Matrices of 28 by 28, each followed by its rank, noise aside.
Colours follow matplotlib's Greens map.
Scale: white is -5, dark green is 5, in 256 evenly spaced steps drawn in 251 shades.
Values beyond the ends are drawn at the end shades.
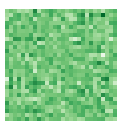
seven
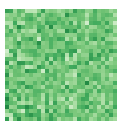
six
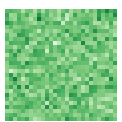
eight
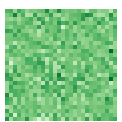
seven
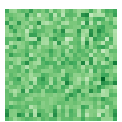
five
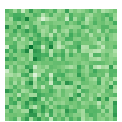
seven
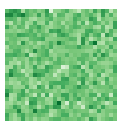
eight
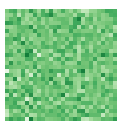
six
